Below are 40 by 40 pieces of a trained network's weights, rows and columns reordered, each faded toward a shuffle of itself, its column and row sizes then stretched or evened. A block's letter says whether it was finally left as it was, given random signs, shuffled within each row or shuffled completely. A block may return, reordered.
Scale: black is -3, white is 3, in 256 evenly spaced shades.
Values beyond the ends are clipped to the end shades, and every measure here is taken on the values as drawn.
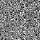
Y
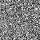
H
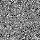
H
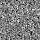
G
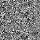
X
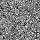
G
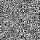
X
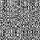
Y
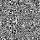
X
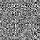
Y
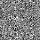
X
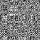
Y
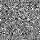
H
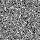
G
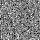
G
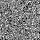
G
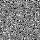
H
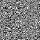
Y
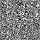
X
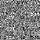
Y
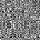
Y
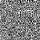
Y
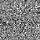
X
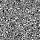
H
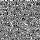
H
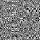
Y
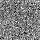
G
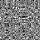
Y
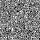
H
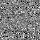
H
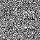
Y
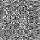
Y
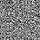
Y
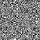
Y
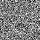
H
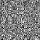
Y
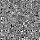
X
